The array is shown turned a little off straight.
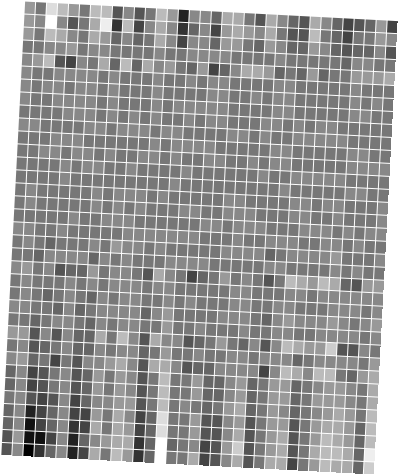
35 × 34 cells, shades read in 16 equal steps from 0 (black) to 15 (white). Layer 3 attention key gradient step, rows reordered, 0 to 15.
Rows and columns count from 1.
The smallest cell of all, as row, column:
35, 3
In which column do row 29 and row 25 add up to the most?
15
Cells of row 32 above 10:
2
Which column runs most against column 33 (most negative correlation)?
18
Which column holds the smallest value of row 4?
30
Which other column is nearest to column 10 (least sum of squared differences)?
21
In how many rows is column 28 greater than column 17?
9
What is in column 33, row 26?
8
